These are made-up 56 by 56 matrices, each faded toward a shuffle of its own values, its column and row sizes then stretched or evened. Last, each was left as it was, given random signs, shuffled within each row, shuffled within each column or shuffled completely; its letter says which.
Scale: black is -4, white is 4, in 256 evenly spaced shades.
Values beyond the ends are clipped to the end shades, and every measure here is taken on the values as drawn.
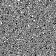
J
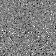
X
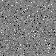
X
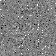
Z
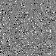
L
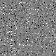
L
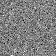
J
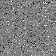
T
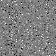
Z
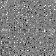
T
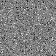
X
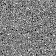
J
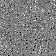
Z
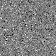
J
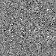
L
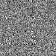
L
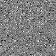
T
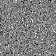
X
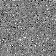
X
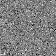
X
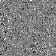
T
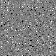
T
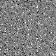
Z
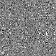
L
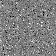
J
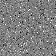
Z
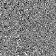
T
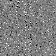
Z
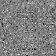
T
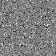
X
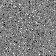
J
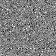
X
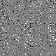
T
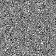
Z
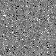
L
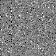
Z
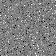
J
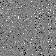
Z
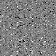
T
